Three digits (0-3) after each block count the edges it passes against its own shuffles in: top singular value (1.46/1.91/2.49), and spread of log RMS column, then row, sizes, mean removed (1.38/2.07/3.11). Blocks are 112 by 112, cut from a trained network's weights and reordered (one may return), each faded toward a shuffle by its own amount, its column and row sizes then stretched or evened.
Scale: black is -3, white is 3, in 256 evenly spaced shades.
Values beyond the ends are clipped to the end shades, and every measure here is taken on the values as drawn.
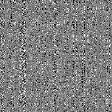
2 3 1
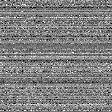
3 0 3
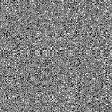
2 1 1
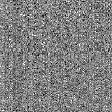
2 1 1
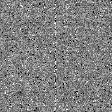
0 2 0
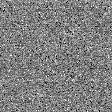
0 1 0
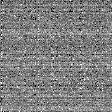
2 2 1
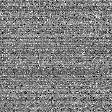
2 1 1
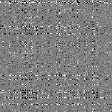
2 3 3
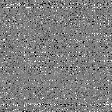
0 2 3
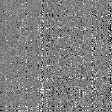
1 3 2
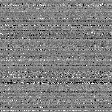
2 1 3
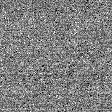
0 0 0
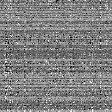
3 2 1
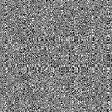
3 2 1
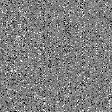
0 2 0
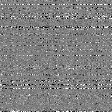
1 1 3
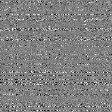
0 1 3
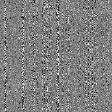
0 3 0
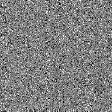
1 2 0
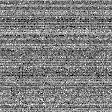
3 0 2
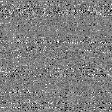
0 1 3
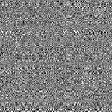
3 0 3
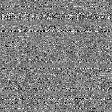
2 0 3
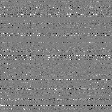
1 1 3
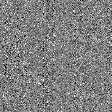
0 2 0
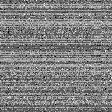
3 0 0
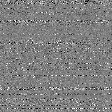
0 0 3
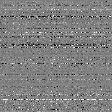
2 1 3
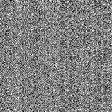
2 0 0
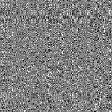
3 2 1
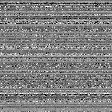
3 0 3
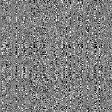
2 3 1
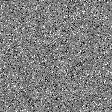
0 0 0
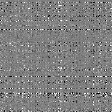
2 2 3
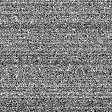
2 0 0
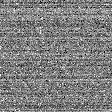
2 0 0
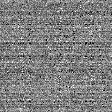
2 2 1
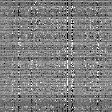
3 3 0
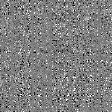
0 3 2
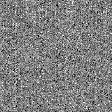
1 1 0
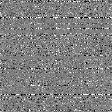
2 1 3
